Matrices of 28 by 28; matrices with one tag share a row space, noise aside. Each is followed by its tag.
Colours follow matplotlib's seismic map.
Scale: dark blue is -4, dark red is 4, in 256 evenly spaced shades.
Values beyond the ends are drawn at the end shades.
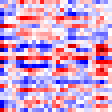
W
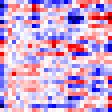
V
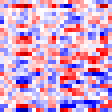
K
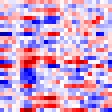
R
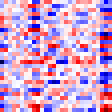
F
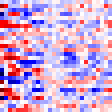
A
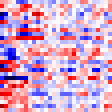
A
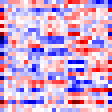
V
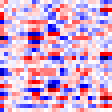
F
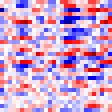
K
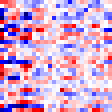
A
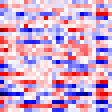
W
